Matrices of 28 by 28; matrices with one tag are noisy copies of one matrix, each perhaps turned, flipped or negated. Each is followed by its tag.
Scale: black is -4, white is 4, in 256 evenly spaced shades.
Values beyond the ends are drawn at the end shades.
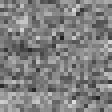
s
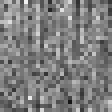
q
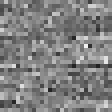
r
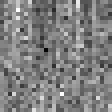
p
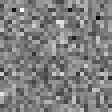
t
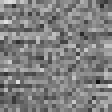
q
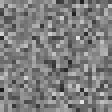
t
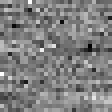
s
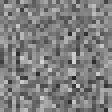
t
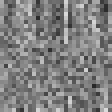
r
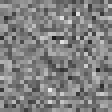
t
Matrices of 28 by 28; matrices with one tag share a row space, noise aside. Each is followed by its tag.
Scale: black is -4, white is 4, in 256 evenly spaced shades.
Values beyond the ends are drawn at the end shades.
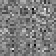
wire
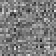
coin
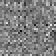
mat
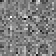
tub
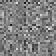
tub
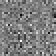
mat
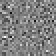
wire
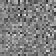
mat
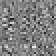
wire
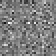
wire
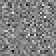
wire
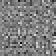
mat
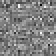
coin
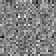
tub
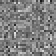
coin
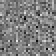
tub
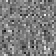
wire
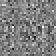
wire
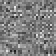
coin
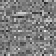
coin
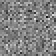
mat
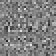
mat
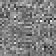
coin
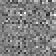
mat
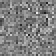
tub
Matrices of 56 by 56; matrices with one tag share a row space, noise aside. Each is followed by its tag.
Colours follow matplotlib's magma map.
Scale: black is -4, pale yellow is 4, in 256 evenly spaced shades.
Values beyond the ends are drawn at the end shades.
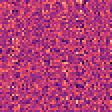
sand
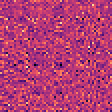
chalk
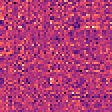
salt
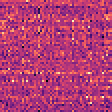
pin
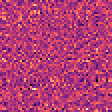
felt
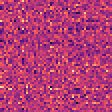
salt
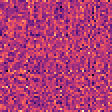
chalk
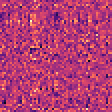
felt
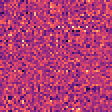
salt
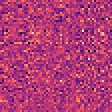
chalk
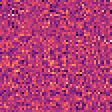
sand
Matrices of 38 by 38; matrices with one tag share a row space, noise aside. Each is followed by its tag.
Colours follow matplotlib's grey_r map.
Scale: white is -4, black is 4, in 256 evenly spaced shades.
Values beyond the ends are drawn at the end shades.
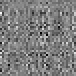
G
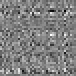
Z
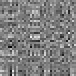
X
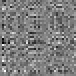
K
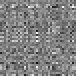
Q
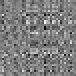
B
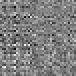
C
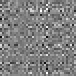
G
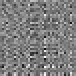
B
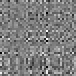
G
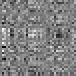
K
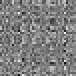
Z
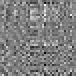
B
